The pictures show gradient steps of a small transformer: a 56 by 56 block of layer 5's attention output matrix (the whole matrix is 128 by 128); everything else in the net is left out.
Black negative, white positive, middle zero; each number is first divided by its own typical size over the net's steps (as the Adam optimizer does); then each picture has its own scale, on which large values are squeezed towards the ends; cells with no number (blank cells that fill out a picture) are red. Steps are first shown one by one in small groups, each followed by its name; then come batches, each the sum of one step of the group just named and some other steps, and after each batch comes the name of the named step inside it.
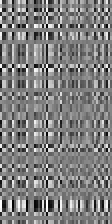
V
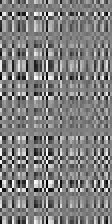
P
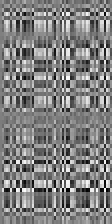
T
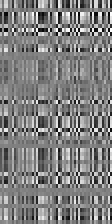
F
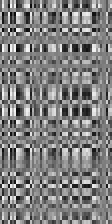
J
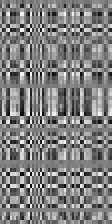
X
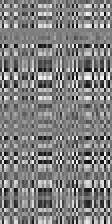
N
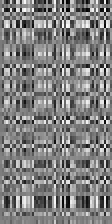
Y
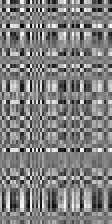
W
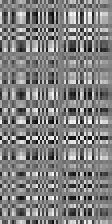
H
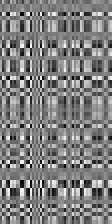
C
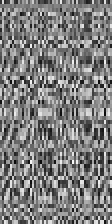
C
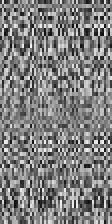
C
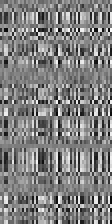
F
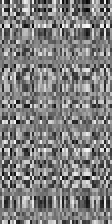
Y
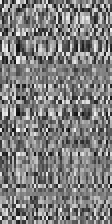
F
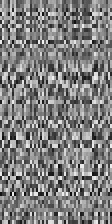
C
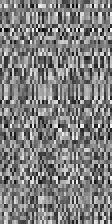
F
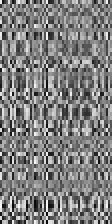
V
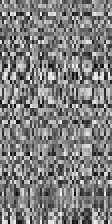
C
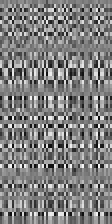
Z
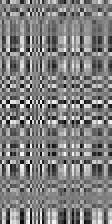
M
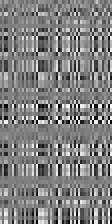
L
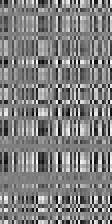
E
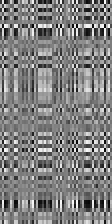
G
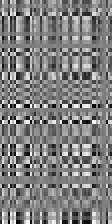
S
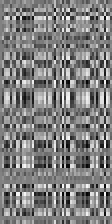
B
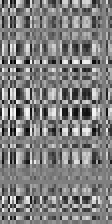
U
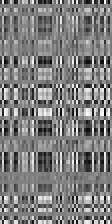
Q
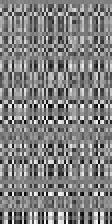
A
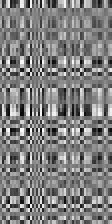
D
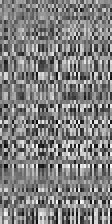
L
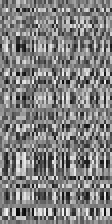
B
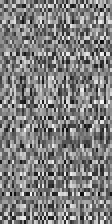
A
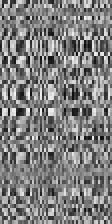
U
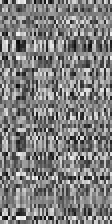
Q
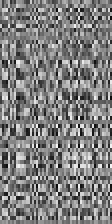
U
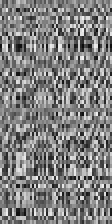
B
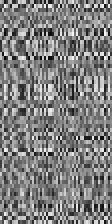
G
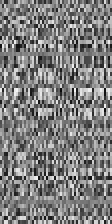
Q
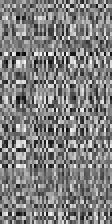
A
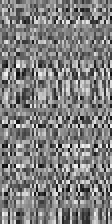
S
